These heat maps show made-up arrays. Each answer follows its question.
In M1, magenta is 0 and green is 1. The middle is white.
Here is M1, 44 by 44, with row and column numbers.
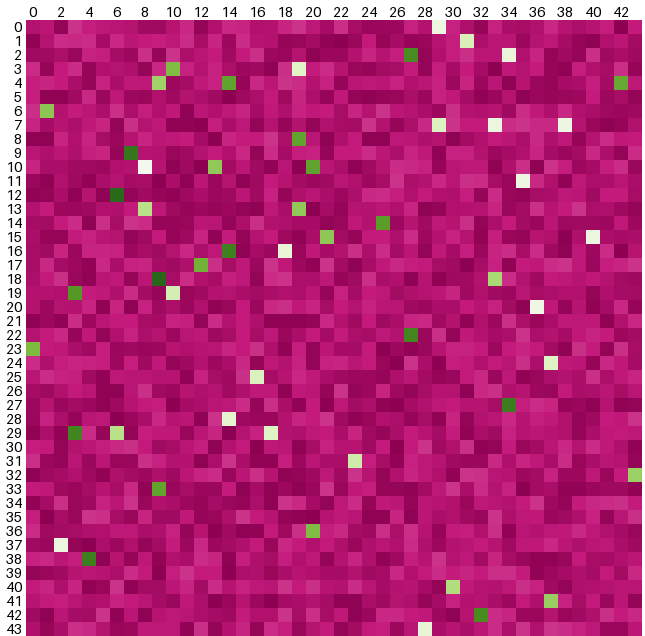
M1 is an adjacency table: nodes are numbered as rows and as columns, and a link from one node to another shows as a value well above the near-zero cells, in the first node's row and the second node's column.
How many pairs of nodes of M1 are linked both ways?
2
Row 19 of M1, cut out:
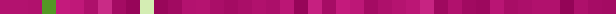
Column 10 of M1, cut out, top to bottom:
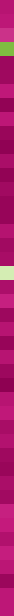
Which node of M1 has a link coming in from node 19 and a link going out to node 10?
node 3
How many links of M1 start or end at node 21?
1
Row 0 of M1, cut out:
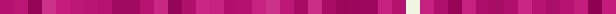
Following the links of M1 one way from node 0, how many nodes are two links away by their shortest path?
3
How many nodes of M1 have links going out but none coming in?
5
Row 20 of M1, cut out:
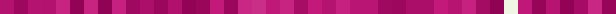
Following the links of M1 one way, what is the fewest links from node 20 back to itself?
2
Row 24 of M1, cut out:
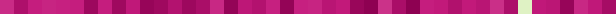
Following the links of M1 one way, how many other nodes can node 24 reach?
4
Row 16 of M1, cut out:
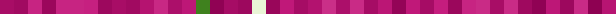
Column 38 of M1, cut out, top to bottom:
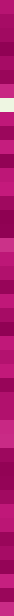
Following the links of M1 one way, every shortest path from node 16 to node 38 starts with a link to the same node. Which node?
node 18
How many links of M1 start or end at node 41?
1
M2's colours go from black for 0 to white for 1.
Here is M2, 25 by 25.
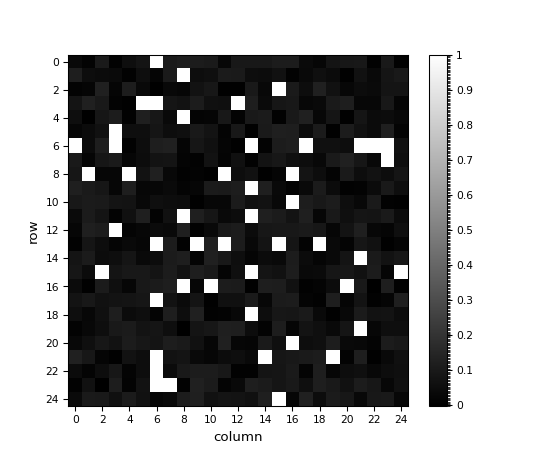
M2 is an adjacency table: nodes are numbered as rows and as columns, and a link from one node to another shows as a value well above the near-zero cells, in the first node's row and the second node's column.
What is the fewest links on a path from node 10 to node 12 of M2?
7
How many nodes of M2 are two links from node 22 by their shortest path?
6
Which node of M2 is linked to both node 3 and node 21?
node 6
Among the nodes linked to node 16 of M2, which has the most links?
node 8
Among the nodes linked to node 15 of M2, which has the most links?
node 13
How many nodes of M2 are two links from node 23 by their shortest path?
6
